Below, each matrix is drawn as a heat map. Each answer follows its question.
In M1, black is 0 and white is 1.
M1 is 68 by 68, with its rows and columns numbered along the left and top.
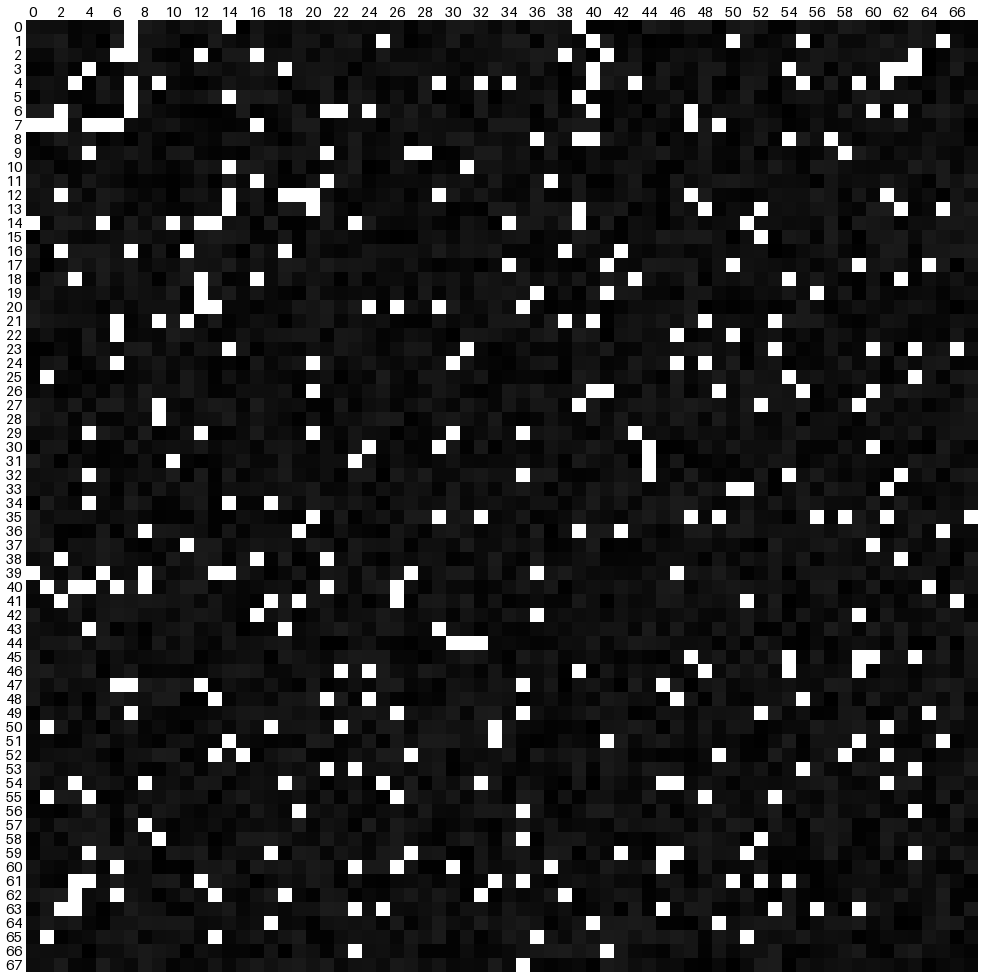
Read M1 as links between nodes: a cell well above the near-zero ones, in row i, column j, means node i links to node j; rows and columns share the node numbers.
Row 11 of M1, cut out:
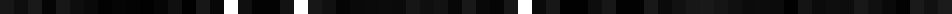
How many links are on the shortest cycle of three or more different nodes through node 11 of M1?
4
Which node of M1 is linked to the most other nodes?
node 4
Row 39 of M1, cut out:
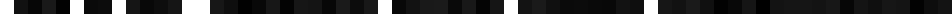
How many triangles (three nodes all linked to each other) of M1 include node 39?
4
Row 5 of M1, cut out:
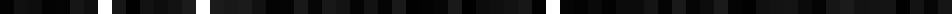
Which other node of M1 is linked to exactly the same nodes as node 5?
node 0
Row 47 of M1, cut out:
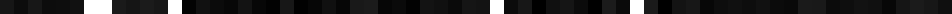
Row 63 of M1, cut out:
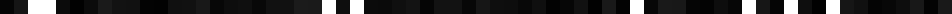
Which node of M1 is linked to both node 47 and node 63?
node 45
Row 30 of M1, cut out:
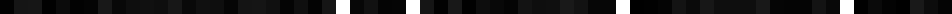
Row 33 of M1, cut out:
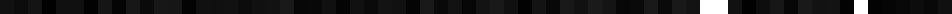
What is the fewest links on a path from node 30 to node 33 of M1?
4
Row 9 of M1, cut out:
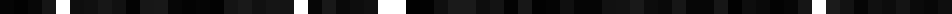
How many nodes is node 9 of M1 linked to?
5
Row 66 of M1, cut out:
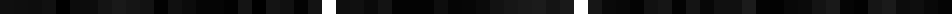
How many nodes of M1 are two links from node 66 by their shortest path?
10
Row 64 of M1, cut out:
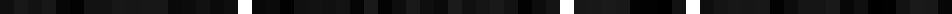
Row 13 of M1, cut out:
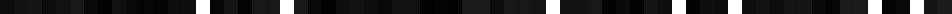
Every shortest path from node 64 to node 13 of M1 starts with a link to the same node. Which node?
node 49
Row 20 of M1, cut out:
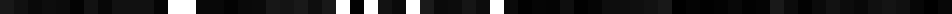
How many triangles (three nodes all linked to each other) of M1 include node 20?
2
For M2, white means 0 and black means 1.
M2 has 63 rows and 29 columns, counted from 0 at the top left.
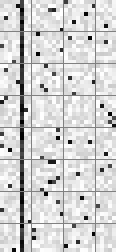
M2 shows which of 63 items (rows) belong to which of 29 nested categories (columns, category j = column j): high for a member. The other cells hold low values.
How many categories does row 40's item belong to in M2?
3
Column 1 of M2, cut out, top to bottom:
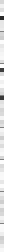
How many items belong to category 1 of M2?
3
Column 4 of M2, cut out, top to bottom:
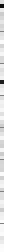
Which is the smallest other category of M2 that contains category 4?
23
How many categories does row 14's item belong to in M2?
1
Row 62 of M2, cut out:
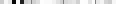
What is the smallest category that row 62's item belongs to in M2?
3
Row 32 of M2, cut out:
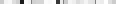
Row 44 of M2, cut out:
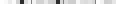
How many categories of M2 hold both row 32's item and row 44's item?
2
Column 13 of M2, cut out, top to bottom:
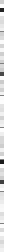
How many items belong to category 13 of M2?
4
